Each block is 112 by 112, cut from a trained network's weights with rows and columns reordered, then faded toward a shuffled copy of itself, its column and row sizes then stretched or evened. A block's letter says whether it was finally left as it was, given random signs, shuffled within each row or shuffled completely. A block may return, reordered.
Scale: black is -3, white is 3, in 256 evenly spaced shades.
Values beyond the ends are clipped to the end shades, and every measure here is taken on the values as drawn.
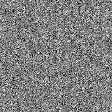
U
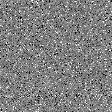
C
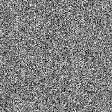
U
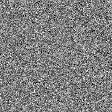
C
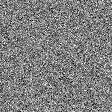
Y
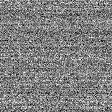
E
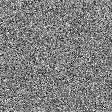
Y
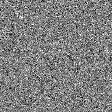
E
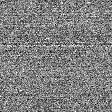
E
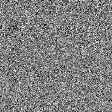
C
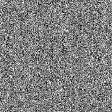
U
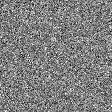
Y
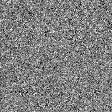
E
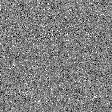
E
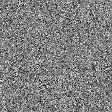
C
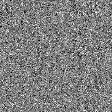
C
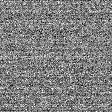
E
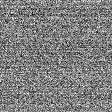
E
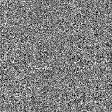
U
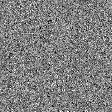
C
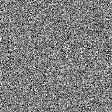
C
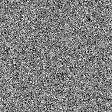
E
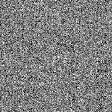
U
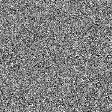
C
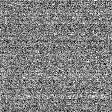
U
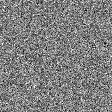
Y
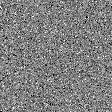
Y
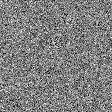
Y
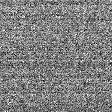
U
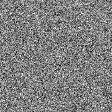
C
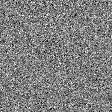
E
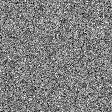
Y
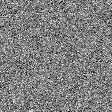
E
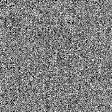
U
